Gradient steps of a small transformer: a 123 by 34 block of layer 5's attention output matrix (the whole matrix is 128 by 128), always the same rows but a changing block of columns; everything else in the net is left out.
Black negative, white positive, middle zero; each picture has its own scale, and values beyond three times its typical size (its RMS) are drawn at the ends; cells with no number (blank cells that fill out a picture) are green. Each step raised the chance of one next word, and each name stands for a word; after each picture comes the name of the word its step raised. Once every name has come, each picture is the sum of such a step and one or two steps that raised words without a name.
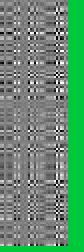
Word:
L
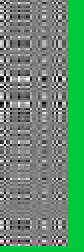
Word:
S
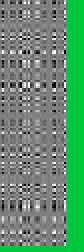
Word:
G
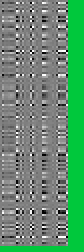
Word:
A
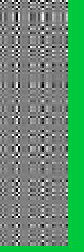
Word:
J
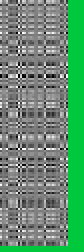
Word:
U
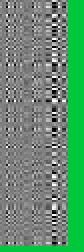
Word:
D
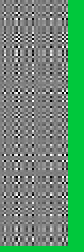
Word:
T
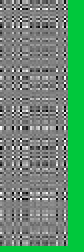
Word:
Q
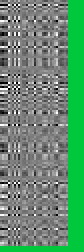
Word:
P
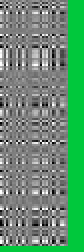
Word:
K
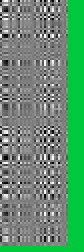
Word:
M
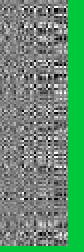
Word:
Q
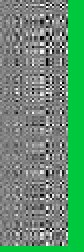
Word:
P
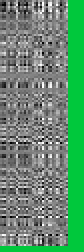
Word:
K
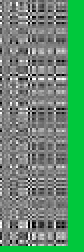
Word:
S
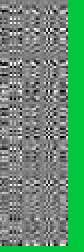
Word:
L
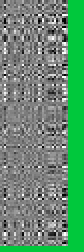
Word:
D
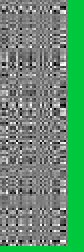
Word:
K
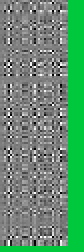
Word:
A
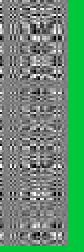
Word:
Q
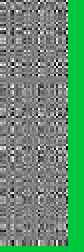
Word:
J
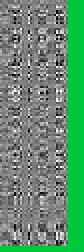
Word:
T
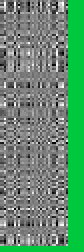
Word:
K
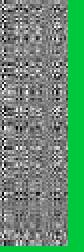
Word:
Q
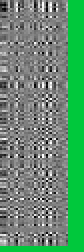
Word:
Q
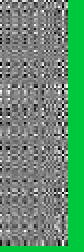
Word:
J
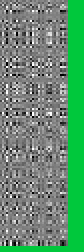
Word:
P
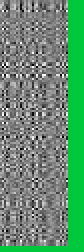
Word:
U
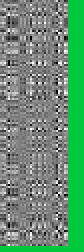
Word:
L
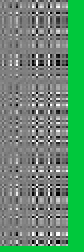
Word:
K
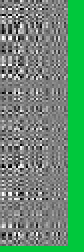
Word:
Q
